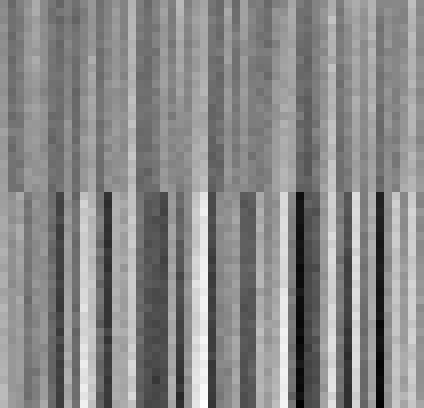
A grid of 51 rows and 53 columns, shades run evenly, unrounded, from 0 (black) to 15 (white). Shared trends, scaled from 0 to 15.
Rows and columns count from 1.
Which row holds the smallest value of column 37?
50
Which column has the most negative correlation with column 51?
18
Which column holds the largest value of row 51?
26
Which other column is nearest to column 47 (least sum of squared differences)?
15
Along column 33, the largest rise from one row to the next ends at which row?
25
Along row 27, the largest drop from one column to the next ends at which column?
27
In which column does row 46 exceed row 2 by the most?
11
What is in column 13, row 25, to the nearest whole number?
7
